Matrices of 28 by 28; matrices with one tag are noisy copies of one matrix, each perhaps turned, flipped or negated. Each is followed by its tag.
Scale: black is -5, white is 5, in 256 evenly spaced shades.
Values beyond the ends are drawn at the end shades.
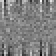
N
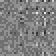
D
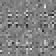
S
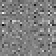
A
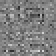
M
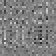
M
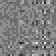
D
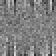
N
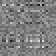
M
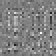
M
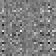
A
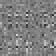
S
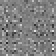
A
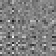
D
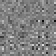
D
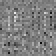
M
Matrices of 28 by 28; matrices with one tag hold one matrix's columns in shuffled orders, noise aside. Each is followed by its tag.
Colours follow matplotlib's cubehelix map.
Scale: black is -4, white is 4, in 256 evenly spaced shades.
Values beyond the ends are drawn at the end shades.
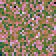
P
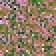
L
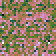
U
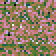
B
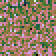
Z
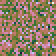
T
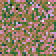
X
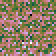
U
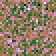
X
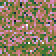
B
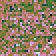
U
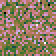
B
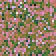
X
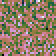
Z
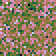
X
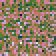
U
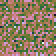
U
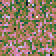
Z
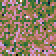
Z
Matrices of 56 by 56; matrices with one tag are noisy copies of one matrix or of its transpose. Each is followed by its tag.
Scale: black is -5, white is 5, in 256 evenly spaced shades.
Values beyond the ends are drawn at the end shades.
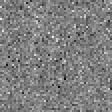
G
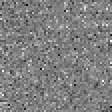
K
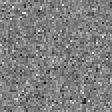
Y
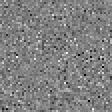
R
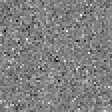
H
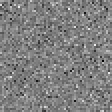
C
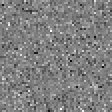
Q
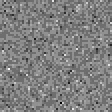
C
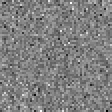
K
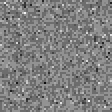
Y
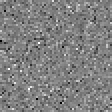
C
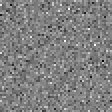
C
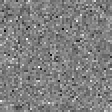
H
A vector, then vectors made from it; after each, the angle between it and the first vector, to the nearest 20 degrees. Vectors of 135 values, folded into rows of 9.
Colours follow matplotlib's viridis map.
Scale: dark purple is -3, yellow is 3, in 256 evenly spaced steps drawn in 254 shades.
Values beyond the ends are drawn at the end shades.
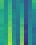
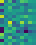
80 degrees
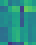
120 degrees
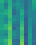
20 degrees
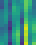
160 degrees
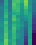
80 degrees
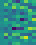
100 degrees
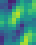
100 degrees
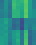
120 degrees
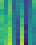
20 degrees
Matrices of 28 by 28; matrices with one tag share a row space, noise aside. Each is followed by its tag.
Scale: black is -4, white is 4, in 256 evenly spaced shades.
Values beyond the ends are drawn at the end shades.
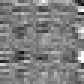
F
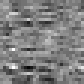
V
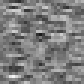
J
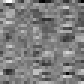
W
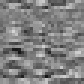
J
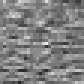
J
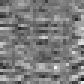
F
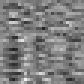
J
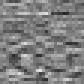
J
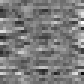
F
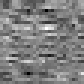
V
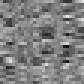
W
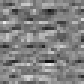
V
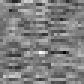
J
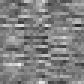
J
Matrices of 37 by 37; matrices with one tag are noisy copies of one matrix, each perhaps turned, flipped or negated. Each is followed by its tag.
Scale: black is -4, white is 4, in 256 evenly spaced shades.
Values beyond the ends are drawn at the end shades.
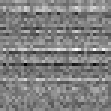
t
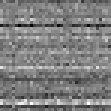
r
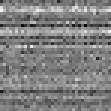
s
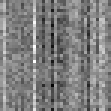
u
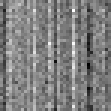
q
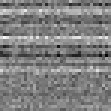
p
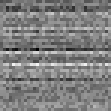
t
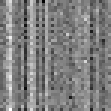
s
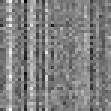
s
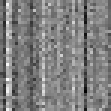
r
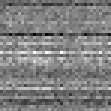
u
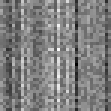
u
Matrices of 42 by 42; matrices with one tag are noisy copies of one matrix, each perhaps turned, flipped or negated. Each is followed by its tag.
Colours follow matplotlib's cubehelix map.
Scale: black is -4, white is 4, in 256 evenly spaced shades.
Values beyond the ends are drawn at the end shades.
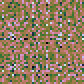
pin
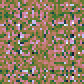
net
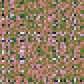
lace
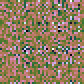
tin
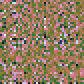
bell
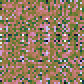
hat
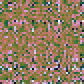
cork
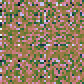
bell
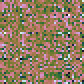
cork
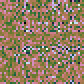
tin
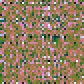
hat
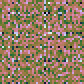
pin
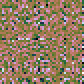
bell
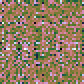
hat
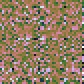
bell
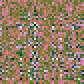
tin
